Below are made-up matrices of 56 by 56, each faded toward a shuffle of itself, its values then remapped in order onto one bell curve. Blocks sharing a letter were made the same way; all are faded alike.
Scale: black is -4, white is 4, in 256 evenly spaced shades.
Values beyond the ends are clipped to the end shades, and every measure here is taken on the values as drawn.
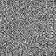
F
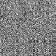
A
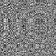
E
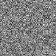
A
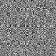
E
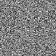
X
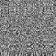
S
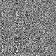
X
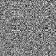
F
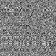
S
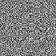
E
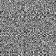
X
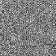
F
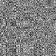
S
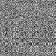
E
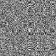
A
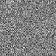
A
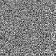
X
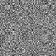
E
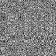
F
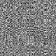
E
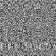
S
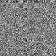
F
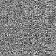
X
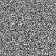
X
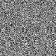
F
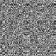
E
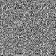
F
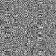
E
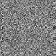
X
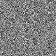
X
